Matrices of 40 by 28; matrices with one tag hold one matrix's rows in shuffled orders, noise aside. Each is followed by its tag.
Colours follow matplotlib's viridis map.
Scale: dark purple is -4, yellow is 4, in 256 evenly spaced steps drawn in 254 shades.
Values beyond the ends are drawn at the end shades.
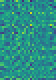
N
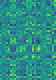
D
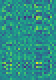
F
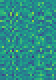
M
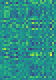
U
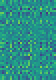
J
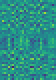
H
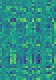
D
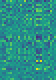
F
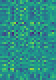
H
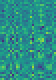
M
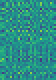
J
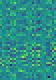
D
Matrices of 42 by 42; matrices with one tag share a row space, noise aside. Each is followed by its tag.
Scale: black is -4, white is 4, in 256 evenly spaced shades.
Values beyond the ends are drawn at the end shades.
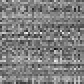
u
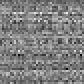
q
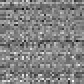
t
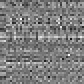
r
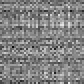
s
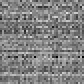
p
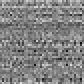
q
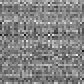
p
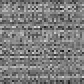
s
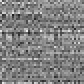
u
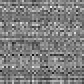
s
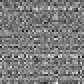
p
